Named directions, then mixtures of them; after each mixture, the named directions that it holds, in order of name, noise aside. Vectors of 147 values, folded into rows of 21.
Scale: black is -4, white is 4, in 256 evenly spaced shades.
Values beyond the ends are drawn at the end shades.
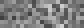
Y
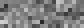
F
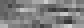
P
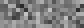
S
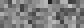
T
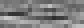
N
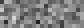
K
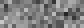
F, K.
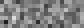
K.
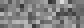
F, S, T.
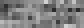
F, P, S.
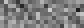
K, S.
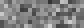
P, T, Y.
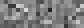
S.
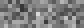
S, T.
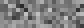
S.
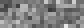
F, P.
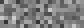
K.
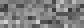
F, S.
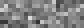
F, S.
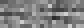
F, N, P.
